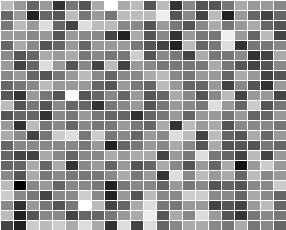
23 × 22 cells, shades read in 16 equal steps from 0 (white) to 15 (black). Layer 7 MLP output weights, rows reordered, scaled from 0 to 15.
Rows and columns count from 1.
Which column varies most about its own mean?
9
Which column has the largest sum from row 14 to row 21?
19
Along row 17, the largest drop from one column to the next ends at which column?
20
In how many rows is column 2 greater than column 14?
15
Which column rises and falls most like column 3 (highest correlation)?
21
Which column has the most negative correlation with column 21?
17
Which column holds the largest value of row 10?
2
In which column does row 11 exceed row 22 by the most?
12
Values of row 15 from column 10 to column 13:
9 8 6 7
